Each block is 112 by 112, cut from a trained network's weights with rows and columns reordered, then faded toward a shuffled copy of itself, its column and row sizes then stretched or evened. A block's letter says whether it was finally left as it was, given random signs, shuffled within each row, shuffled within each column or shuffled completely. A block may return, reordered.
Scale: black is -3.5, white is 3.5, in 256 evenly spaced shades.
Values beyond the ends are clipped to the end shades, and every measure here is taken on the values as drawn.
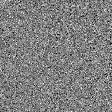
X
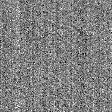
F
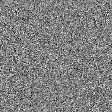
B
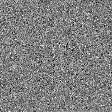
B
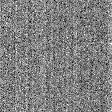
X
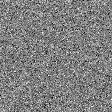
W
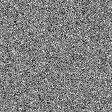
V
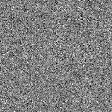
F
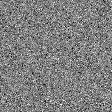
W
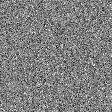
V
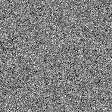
V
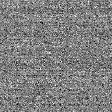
F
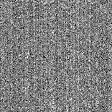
F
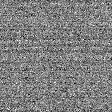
W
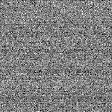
F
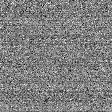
W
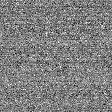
W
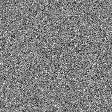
W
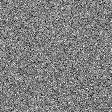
V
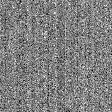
X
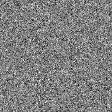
B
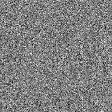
F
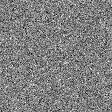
V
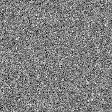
X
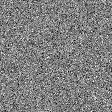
V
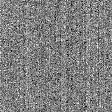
X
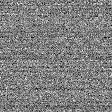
W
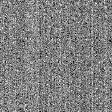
F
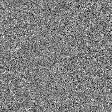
B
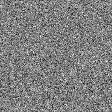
W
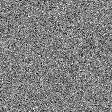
V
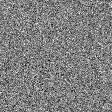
V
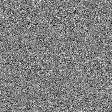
W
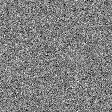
V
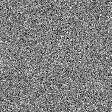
X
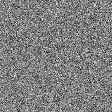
X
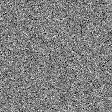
V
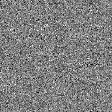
B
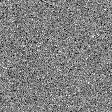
V
